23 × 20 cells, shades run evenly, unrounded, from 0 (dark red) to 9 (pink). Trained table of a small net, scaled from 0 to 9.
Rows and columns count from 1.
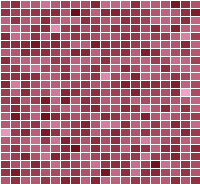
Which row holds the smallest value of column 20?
2
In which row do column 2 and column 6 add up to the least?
15
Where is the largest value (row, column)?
12, 19
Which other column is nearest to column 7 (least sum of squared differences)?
10
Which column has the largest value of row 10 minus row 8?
11
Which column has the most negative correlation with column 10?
16
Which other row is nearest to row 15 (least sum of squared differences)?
17
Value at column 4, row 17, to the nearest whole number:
5
